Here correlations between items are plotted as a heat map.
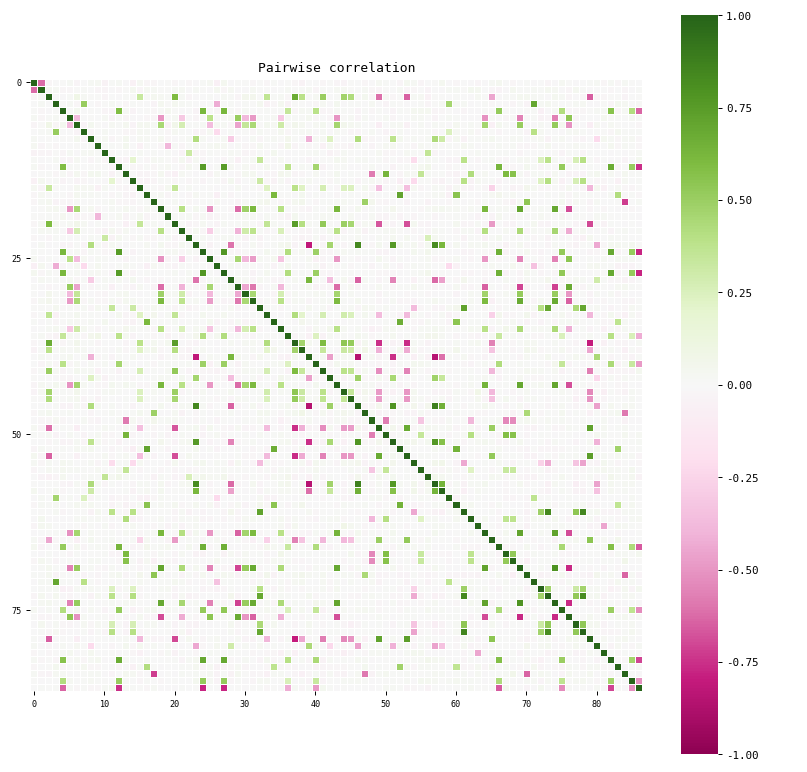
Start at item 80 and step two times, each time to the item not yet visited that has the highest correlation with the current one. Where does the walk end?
28
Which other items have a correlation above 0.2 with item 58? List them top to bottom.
8, 23, 42, 46, 51, 57
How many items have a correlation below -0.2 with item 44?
4
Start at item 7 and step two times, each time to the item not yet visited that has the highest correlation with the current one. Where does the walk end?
71
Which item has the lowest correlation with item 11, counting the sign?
54
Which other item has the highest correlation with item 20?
37
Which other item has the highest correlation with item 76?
29
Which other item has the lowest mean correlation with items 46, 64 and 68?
39
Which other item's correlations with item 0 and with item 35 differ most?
1
